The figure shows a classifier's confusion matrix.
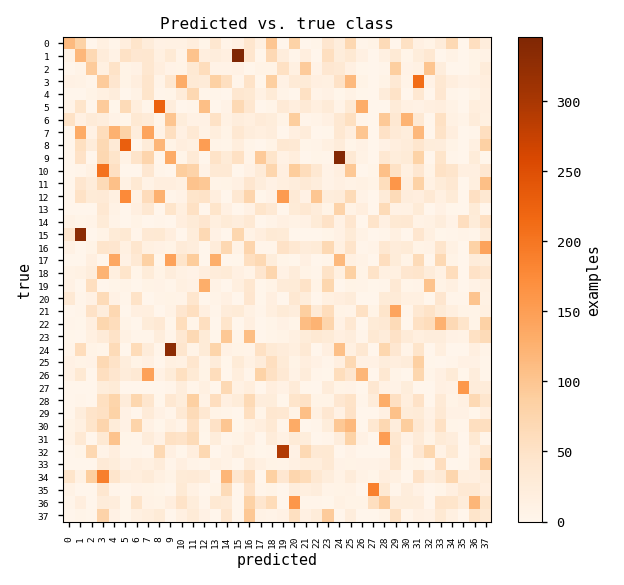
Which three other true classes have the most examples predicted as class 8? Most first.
5, 12, 32
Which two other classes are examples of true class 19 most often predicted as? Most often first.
12, 32
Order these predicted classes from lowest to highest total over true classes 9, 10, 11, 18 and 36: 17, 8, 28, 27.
8, 27, 17, 28
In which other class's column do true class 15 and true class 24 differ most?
9
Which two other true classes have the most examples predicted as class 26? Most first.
5, 7
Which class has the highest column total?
3
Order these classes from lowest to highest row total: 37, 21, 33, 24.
33, 37, 21, 24
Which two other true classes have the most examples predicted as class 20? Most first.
36, 30
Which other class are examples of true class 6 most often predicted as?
30
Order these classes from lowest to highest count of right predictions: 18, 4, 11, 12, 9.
4, 12, 18, 11, 9
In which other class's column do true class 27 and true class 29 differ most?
35
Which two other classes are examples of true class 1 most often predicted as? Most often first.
15, 11
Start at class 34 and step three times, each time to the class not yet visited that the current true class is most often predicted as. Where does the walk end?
28
